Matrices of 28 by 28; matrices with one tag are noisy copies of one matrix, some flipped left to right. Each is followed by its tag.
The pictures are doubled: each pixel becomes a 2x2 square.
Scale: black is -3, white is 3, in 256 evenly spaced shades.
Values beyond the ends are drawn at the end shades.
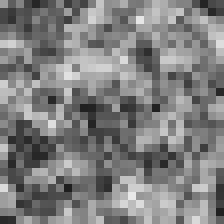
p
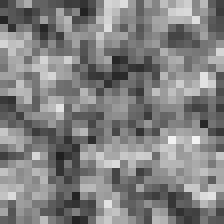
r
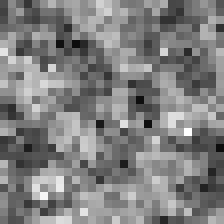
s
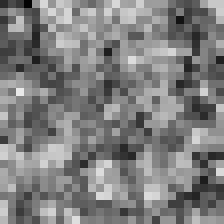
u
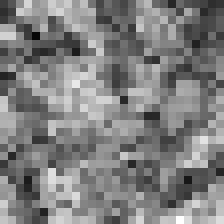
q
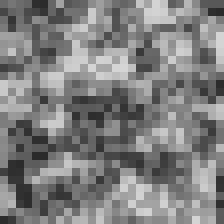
p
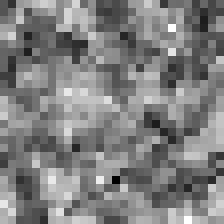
q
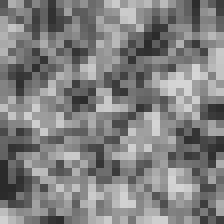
s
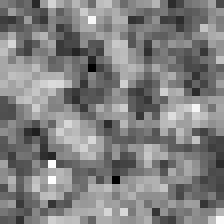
s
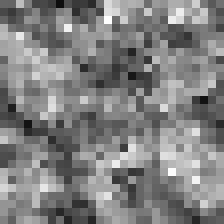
r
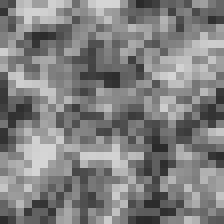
r
